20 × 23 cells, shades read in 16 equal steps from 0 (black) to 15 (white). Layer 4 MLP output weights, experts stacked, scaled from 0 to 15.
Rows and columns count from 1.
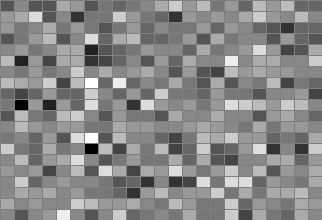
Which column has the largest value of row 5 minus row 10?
2
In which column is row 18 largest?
16
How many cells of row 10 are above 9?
7
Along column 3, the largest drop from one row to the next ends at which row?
3
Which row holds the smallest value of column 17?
15
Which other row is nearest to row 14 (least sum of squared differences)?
5
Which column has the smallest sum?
8
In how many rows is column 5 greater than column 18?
8
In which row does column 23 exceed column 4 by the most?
6
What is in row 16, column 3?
9
